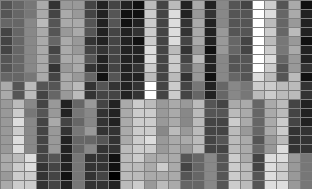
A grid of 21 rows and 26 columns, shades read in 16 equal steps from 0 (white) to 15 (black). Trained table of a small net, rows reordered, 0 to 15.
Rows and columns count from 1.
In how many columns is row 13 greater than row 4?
10
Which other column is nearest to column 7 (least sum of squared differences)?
25
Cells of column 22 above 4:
10
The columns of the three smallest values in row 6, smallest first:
22, 13, 23
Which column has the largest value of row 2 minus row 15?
12
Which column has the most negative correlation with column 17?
3
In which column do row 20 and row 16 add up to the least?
2
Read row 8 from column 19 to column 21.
7 10 10
